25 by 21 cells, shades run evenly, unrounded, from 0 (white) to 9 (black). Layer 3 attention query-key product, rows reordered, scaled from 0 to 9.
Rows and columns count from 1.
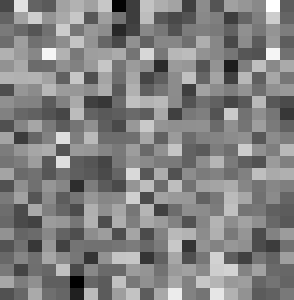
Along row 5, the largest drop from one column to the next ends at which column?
20
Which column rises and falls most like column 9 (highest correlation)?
16
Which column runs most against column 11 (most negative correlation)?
10
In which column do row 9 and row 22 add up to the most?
7
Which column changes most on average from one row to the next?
11
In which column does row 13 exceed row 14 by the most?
5
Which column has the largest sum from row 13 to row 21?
6
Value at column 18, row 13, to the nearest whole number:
2
